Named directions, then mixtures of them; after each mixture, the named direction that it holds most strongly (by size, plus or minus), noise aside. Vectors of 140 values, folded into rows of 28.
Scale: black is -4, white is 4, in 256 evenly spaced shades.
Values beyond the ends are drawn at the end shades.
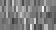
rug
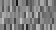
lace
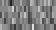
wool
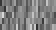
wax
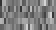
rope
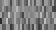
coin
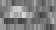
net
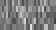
rug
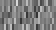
lace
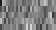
rope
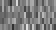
lace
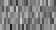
lace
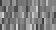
wax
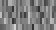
wool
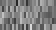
lace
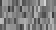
rope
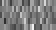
wool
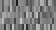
lace
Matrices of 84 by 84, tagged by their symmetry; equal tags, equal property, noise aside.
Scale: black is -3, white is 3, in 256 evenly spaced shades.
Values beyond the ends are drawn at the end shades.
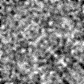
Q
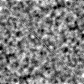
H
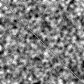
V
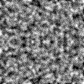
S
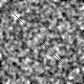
Q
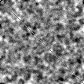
Q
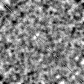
Q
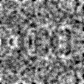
S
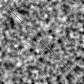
Q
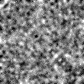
Q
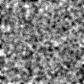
V
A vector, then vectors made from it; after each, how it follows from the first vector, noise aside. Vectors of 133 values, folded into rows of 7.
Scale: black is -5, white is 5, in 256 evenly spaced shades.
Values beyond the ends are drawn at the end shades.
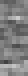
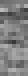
wrapped around, negated.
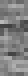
wrapped around, negated.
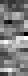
wrapped around, scaled up.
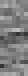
wrapped around, negated.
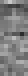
wrapped around, negated.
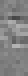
negated, partly zeroed.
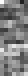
wrapped around, scaled up.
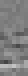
partly zeroed.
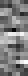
wrapped around, scaled up.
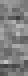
negated.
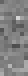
partly zeroed.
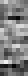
negated, scaled up.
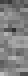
wrapped around, negated.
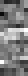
wrapped around, scaled up.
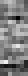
negated, scaled up.
